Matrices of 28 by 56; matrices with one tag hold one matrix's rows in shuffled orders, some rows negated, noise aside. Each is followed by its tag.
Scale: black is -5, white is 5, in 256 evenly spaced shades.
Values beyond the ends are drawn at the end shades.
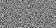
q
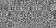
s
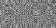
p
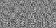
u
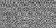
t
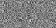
q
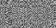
s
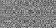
t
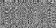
p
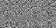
p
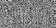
s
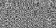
p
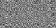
p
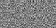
u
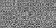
t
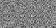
u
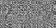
s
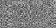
s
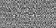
t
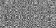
p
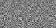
q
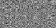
p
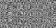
s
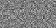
u
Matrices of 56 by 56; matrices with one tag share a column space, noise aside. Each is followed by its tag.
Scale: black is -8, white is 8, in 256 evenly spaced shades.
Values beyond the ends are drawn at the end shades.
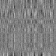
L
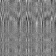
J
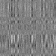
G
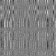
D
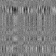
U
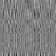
L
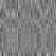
L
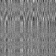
J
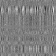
U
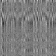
J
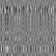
U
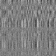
D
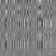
D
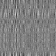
L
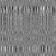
U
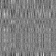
L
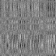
G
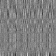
L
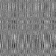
G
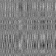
G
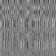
D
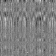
J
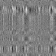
U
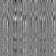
J
